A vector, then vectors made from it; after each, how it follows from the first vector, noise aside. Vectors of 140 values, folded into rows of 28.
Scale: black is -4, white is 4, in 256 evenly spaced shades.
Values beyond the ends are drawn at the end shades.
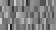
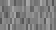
negated, shrunk.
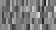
reversed.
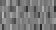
reversed, negated, partly zeroed.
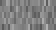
reversed, negated, shrunk.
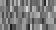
reversed.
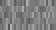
negated, shrunk.
